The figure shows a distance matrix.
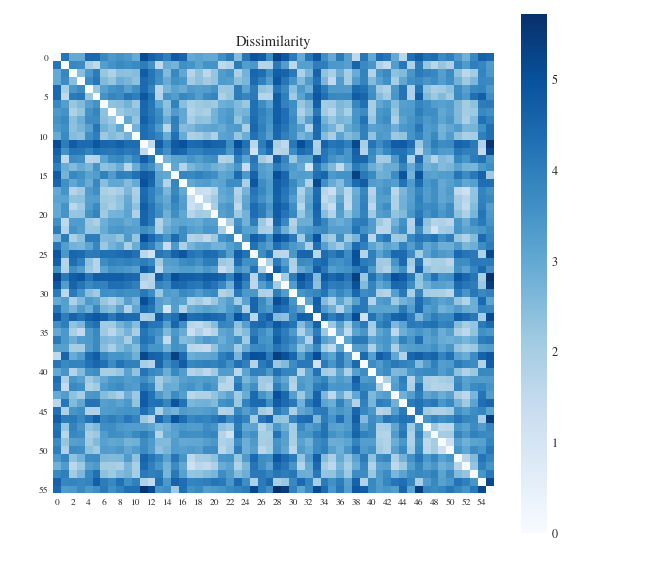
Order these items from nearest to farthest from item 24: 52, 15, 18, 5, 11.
52, 18, 15, 5, 11
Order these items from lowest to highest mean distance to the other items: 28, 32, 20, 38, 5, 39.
20, 32, 5, 39, 38, 28
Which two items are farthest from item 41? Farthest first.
38, 0
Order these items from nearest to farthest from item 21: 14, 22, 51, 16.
22, 14, 16, 51
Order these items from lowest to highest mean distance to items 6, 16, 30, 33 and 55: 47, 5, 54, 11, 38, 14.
14, 47, 5, 54, 11, 38
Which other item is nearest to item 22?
48
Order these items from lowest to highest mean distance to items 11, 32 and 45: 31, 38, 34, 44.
31, 34, 44, 38
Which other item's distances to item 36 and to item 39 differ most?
33
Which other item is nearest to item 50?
49
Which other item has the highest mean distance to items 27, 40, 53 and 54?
55
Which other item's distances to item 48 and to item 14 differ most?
32
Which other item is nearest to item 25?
12
